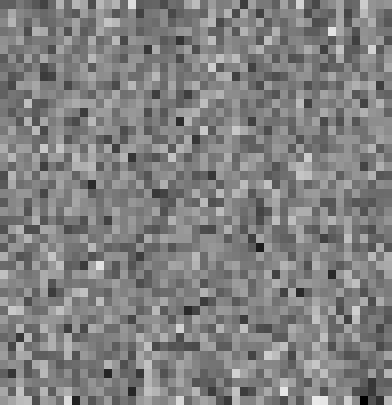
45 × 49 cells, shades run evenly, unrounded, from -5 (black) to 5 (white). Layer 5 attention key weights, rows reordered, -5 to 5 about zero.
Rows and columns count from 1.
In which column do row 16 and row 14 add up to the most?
24
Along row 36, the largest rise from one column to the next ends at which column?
45
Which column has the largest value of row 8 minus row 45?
46
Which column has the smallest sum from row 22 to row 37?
33
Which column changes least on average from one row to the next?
16
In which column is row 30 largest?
13
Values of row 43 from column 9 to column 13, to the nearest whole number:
0 -1 0 1 0
